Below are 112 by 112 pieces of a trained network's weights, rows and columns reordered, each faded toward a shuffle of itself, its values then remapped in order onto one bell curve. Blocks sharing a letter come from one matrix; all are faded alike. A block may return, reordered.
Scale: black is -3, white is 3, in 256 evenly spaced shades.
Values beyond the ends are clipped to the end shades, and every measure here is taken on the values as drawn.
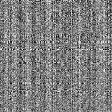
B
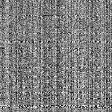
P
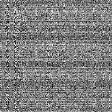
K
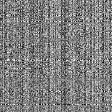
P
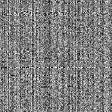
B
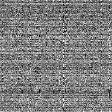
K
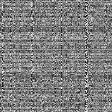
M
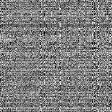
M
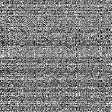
K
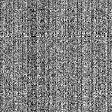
B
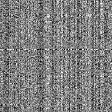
B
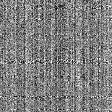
B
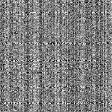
P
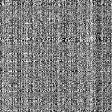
P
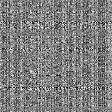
P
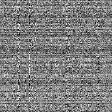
K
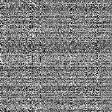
K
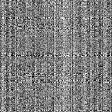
P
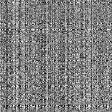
P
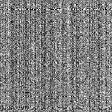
B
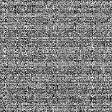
K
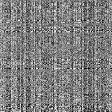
P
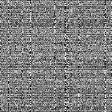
M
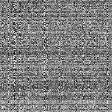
M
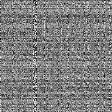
M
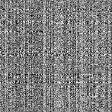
P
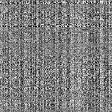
P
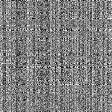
P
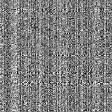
P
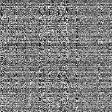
K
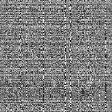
M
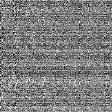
K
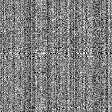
B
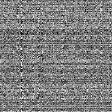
K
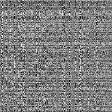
M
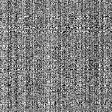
B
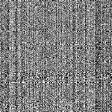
B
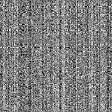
B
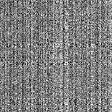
B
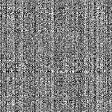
B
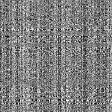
P
